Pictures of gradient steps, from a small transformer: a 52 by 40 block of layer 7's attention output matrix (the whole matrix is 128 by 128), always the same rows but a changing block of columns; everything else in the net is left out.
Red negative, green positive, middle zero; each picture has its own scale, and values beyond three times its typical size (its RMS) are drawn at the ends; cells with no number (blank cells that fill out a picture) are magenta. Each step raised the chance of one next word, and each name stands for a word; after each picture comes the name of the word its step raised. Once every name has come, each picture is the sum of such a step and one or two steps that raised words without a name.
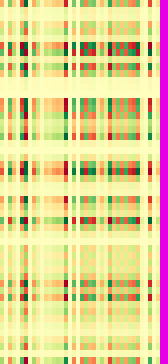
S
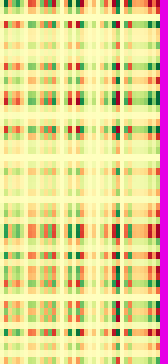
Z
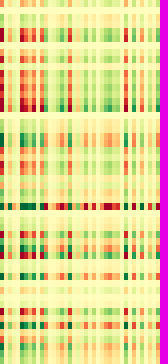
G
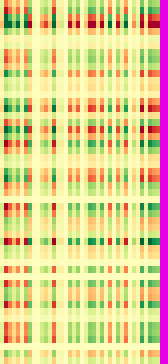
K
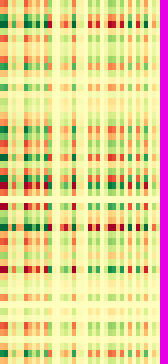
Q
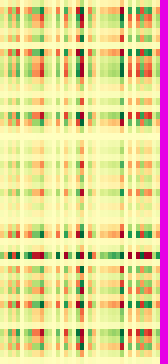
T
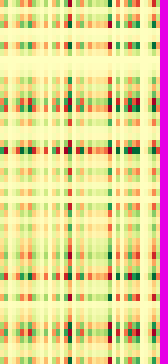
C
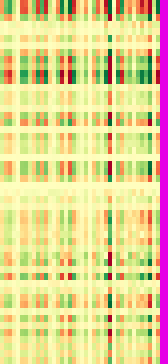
T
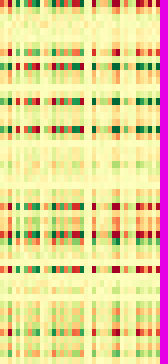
Z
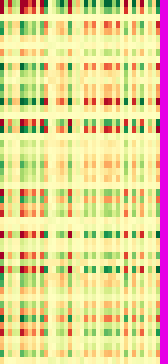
Z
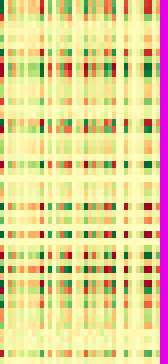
T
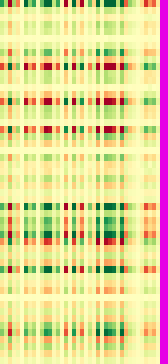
Z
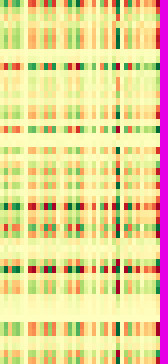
Q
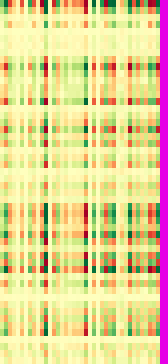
Z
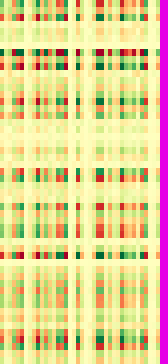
T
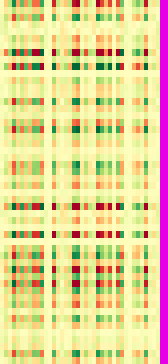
T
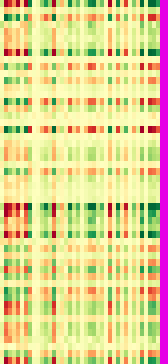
K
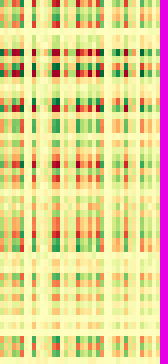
G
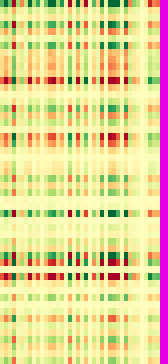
S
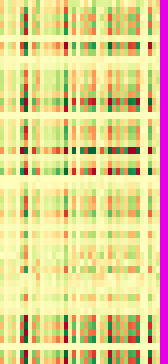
C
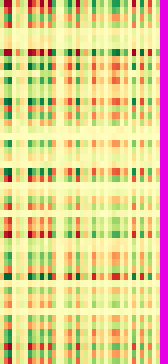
T
